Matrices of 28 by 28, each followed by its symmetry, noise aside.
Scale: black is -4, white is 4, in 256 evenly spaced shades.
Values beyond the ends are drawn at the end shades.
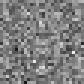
mirrored left to right.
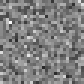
symmetric across the other diagonal.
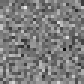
symmetric across the other diagonal.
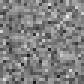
symmetric across the other diagonal.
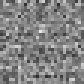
mirrored left to right.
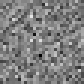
symmetric.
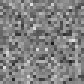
mirrored left to right.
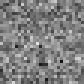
mirrored left to right.
